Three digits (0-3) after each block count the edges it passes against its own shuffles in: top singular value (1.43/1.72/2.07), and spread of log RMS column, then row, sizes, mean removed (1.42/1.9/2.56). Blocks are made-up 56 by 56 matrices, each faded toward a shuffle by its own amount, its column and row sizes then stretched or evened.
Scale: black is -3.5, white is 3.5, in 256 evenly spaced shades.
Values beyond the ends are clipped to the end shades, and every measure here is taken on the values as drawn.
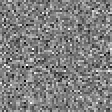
1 0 1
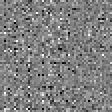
0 2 2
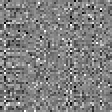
3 2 0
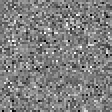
0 0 2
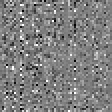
2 3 1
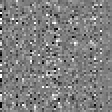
2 3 1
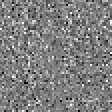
2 1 1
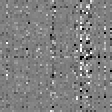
2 3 1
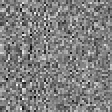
3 2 0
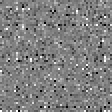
1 1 1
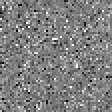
1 1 0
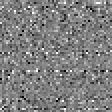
2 0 2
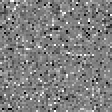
0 0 0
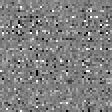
0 2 3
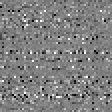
0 0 3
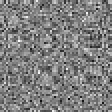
3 0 0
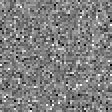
0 0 0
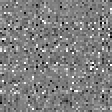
2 1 1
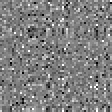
2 2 0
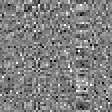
3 1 0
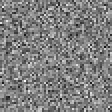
2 0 0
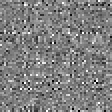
2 0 2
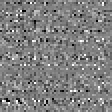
1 1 3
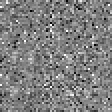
2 1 0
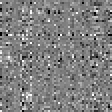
2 3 2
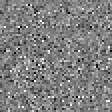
0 1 1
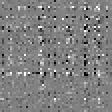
2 3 3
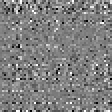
2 2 3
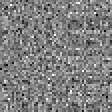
3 0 0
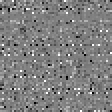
1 1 3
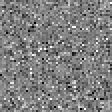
2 0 1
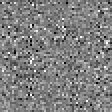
2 1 1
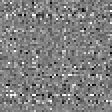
2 1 2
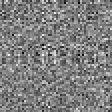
3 1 2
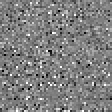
0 0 2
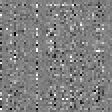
1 3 2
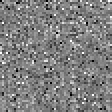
2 1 1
